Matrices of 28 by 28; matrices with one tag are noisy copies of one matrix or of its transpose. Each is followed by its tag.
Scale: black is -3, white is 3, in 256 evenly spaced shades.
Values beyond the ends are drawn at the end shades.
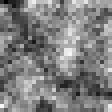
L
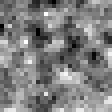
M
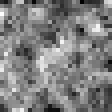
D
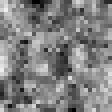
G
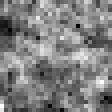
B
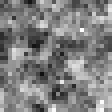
M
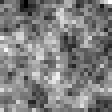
B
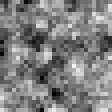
M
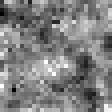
L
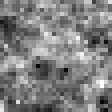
B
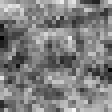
G
